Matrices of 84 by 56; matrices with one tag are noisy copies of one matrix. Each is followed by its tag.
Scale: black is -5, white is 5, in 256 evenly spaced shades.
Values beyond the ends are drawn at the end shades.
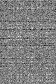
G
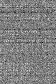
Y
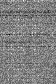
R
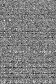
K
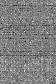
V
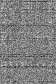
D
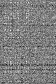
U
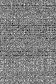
V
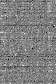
D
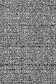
U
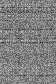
Y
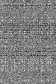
V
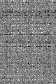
R
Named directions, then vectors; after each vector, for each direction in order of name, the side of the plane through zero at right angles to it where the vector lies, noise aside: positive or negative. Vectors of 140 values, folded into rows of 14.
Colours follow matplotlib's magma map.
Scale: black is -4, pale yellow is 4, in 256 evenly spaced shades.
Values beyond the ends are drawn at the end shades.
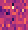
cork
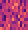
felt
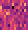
negative, negative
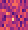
negative, positive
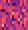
positive, negative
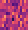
positive, negative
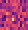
negative, positive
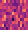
positive, negative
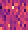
positive, positive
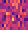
negative, positive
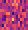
negative, positive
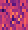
positive, negative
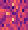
negative, positive
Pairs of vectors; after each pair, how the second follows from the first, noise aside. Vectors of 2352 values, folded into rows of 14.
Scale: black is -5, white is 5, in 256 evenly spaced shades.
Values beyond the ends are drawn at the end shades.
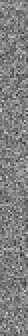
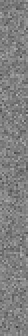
negated, shrunk.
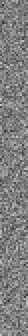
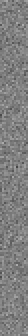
wrapped around, negated, shrunk.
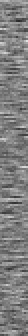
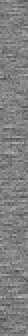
wrapped around, negated, shrunk.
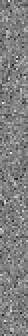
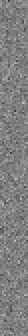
negated, shrunk.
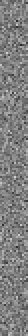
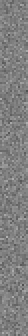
wrapped around, negated, shrunk.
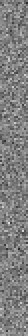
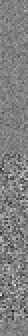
wrapped around, partly zeroed.
